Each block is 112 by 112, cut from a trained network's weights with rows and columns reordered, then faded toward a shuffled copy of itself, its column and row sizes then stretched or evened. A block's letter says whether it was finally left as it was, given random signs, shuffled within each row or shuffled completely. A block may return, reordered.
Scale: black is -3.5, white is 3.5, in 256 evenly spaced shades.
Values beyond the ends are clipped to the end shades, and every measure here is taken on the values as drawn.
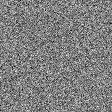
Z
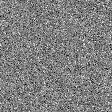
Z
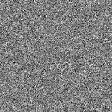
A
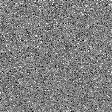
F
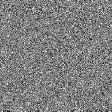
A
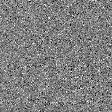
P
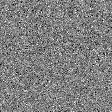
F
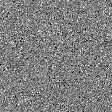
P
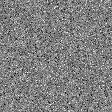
Z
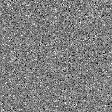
A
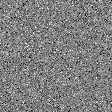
Z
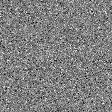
F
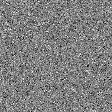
F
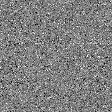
P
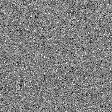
P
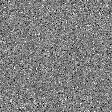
F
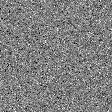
Z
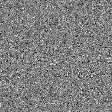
P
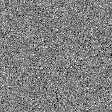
P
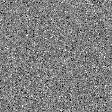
P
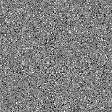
A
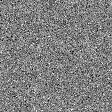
Z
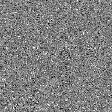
A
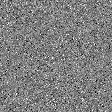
Z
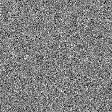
P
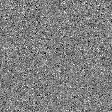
P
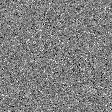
Z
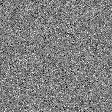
Z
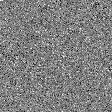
Z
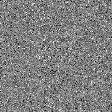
A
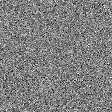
F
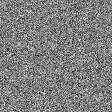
F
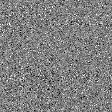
P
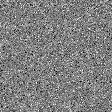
F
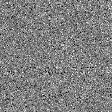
A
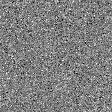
Z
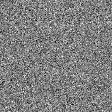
P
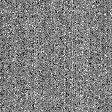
A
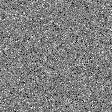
Z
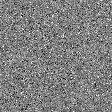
Z
